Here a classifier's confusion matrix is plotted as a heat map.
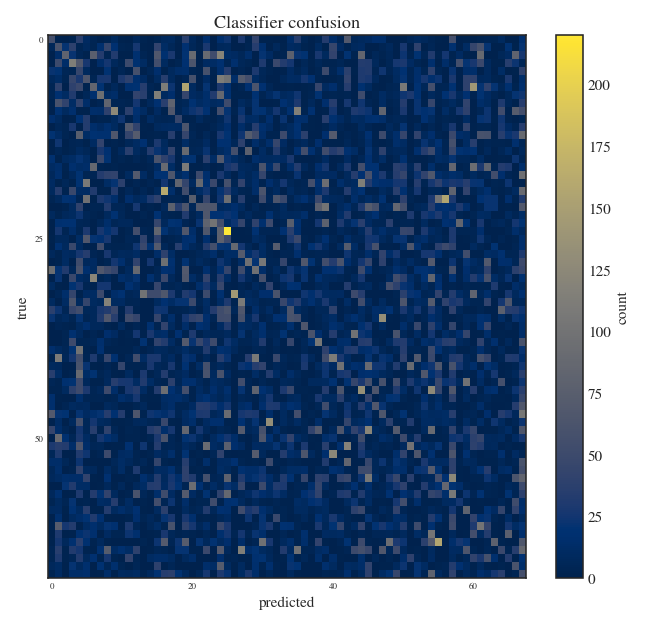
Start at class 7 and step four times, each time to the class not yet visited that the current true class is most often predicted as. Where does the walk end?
5
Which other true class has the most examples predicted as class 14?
32
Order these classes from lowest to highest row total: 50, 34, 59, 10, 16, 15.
10, 15, 59, 50, 34, 16
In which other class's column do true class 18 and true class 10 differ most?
44
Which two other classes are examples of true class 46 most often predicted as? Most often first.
67, 39
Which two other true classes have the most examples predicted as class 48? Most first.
63, 31
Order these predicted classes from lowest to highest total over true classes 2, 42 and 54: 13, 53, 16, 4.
13, 16, 53, 4
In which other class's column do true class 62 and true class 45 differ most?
54
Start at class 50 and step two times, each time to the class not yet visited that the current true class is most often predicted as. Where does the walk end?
61
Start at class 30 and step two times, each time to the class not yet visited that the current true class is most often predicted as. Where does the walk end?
19
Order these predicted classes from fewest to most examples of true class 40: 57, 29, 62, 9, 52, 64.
64, 9, 57, 62, 52, 29
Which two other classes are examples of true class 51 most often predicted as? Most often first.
42, 22
